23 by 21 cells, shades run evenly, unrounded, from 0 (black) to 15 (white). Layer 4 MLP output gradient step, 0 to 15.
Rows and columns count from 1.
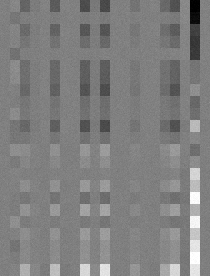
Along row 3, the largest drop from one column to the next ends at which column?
20
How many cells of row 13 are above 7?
20
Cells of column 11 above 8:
8
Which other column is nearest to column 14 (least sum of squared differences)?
10
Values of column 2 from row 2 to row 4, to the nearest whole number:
7 8 8
